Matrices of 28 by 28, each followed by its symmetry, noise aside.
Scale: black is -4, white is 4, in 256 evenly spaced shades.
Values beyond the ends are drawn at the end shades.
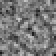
symmetric.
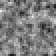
no symmetry.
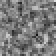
symmetric.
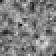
symmetric.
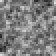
symmetric.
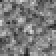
symmetric.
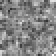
symmetric.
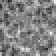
no symmetry.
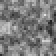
mirrored top to bottom.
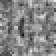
mirrored top to bottom.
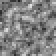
symmetric.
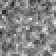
symmetric.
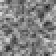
same after a half turn.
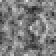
mirrored top to bottom.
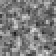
no symmetry.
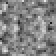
mirrored top to bottom.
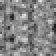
mirrored top to bottom.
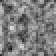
mirrored top to bottom.
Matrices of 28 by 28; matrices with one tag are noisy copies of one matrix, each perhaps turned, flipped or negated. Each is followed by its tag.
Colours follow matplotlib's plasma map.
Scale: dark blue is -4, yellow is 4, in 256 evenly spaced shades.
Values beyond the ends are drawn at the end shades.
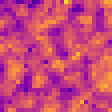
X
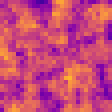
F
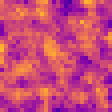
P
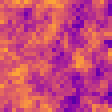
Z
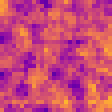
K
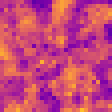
F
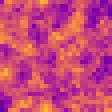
K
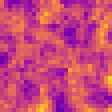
F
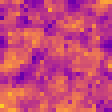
K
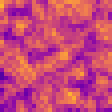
X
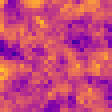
F
